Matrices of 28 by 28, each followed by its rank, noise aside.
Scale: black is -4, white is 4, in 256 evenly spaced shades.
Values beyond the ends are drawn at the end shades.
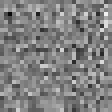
six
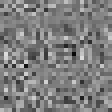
four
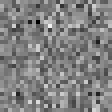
six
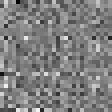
four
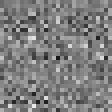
four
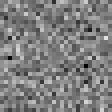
seven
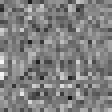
four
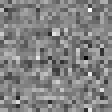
five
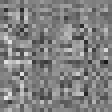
four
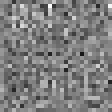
six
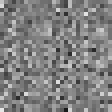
six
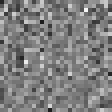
five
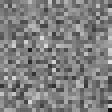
seven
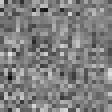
four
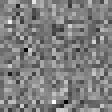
seven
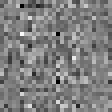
four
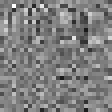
five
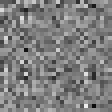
six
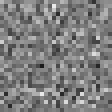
seven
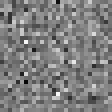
seven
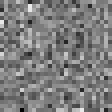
five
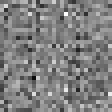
seven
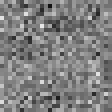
six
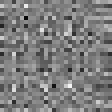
four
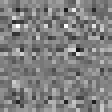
four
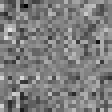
six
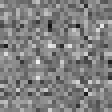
five
